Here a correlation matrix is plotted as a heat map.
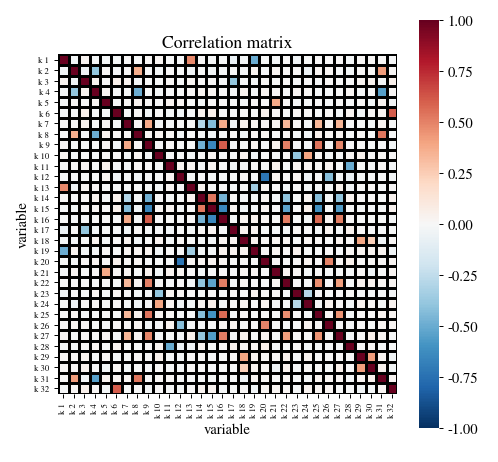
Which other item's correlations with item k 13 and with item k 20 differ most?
k 12
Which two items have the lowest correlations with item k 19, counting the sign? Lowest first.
k 1, k 13
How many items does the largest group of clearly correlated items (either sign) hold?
8
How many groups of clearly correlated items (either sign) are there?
10
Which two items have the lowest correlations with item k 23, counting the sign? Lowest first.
k 10, k 24
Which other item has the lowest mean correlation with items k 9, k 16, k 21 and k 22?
k 15
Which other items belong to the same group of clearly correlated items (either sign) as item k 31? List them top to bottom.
k 2, k 4, k 8
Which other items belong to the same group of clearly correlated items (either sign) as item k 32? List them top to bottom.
k 6
